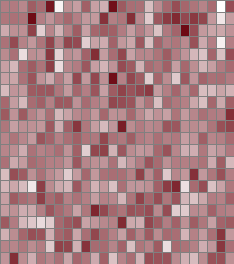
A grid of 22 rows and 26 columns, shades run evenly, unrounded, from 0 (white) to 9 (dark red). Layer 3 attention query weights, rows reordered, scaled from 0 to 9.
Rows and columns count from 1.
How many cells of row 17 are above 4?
20
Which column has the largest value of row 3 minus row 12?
21
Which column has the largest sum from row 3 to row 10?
13
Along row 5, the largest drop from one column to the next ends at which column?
7
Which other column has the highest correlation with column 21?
4
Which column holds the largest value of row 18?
11
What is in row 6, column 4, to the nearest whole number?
6
